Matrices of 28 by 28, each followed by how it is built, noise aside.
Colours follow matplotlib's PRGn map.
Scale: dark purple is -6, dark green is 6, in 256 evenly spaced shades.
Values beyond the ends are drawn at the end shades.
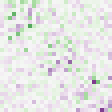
block diagonal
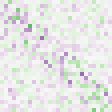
banded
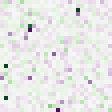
sparse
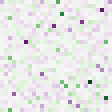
sparse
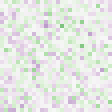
Toeplitz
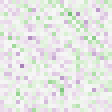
Toeplitz
